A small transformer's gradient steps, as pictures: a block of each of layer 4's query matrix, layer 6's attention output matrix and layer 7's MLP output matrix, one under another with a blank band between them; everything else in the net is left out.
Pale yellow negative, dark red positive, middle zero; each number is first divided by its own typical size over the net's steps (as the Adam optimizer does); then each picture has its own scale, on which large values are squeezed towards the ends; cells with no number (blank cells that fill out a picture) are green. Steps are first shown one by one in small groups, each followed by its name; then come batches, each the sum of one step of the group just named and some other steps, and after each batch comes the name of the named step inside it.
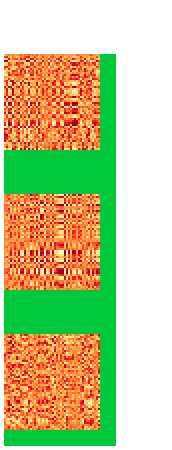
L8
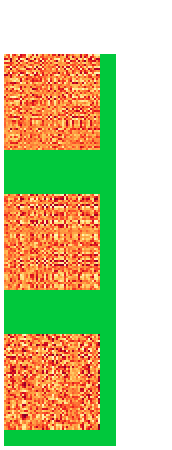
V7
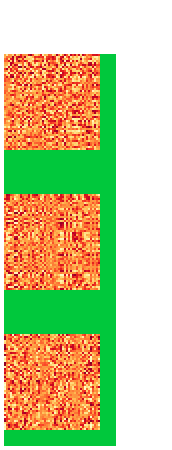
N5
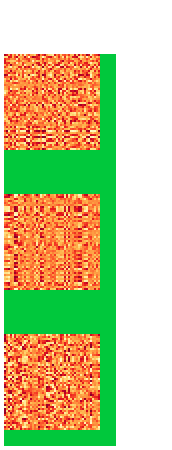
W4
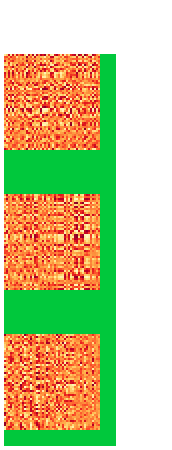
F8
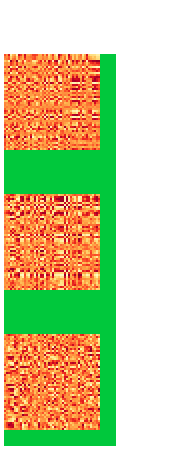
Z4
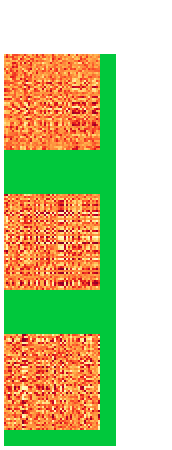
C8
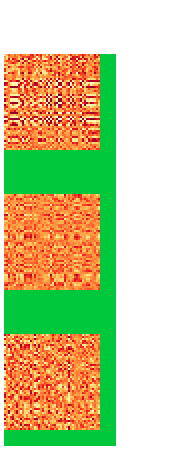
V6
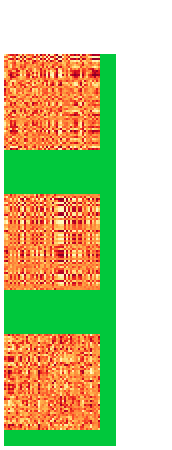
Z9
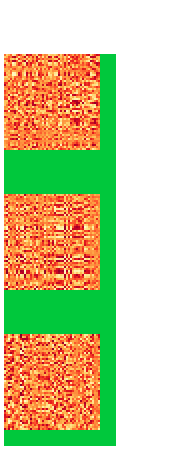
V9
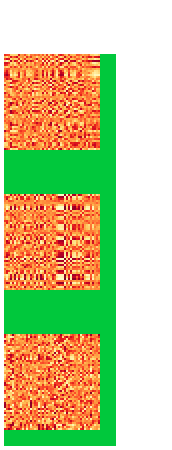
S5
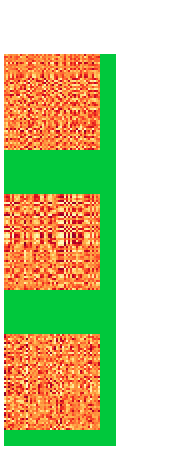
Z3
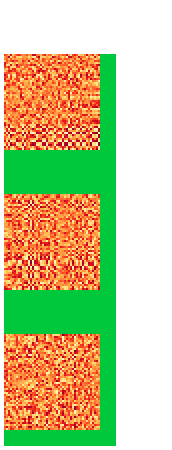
W4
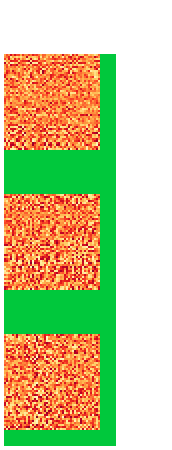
S5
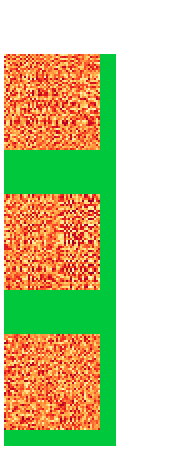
Z3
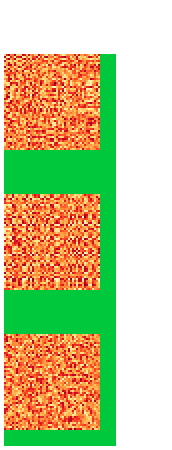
W4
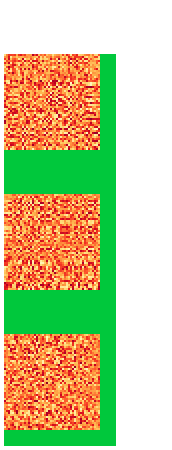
V6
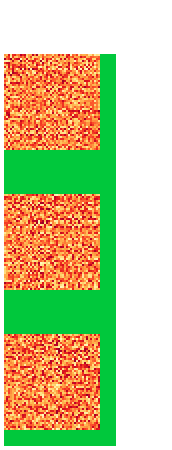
V7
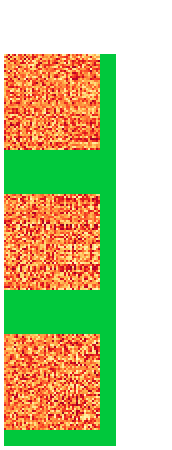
Z4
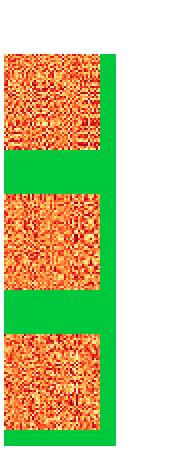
F8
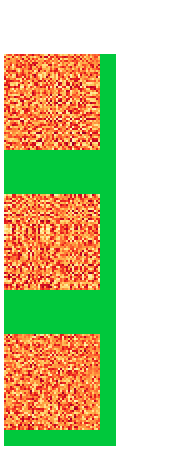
V6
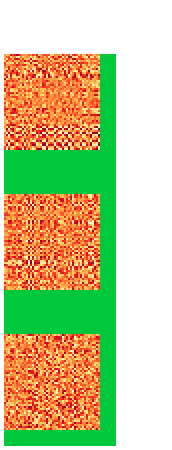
Z9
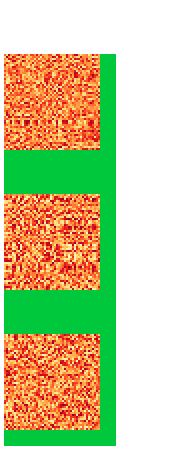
Z9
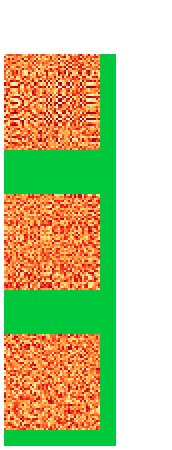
V6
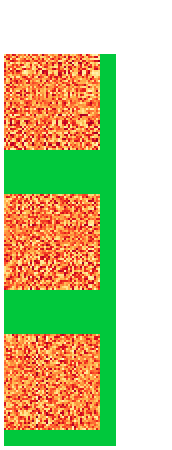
S5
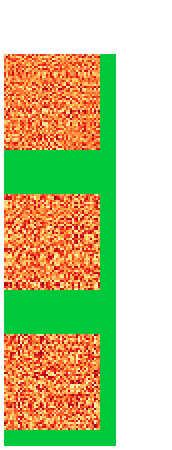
F8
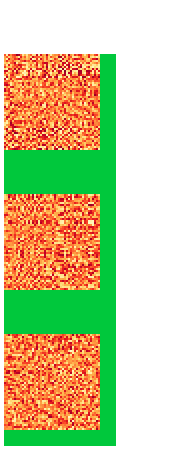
Z9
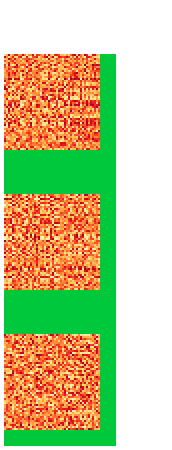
F8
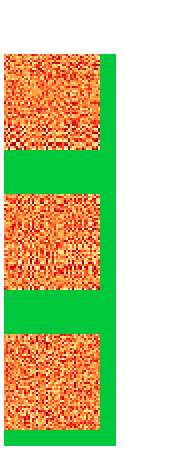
L8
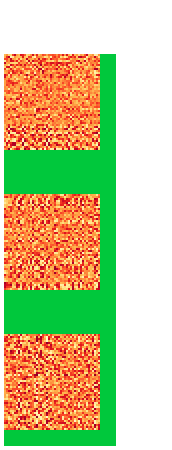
V7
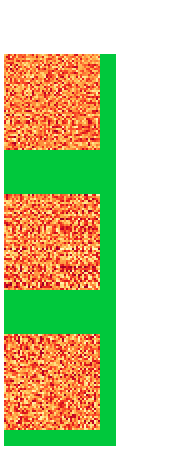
N5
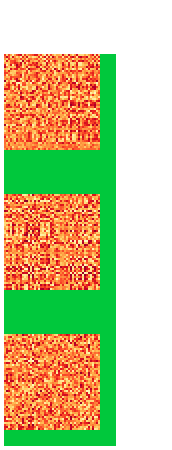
C8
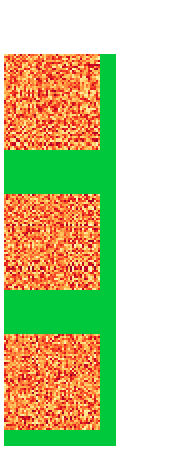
N5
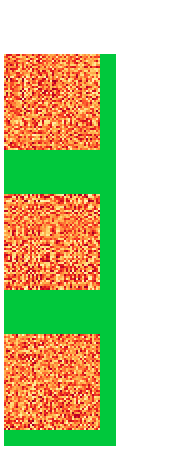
S5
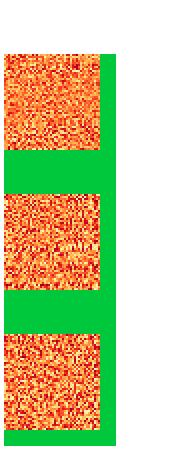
N5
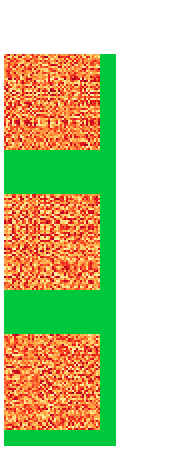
Z4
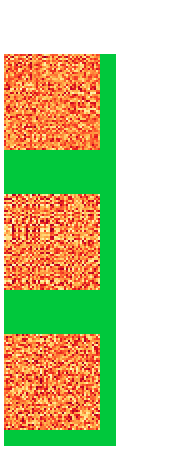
C8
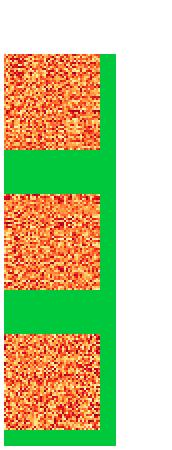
N5
